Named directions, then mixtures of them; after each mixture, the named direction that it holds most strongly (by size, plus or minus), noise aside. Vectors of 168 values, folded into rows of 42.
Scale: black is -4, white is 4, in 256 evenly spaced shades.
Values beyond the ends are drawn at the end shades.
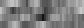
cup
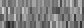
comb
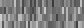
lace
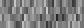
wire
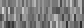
comb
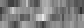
cup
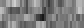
cup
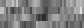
cup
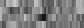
cup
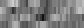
cup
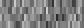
wire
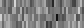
wire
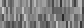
comb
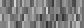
wire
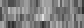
cup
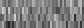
comb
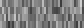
comb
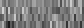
comb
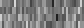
lace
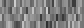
wire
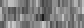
cup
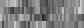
cup
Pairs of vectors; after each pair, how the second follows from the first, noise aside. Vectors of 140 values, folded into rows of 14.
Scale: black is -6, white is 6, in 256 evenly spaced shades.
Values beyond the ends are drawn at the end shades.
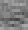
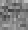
reversed.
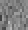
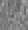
reversed, negated, shrunk.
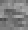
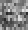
reversed, negated, scaled up.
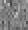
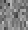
negated.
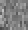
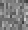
reversed.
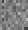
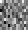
reversed, negated, scaled up.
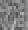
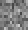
reversed, negated.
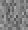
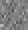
partly zeroed.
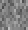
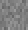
shrunk.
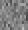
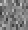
reversed.
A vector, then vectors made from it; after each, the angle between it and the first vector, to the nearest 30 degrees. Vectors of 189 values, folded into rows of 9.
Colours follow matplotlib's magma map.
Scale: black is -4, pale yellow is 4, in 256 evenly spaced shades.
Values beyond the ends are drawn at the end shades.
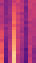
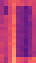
60 degrees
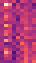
120 degrees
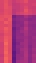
120 degrees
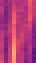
30 degrees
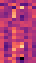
60 degrees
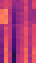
150 degrees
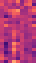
60 degrees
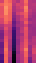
150 degrees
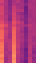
30 degrees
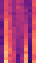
120 degrees
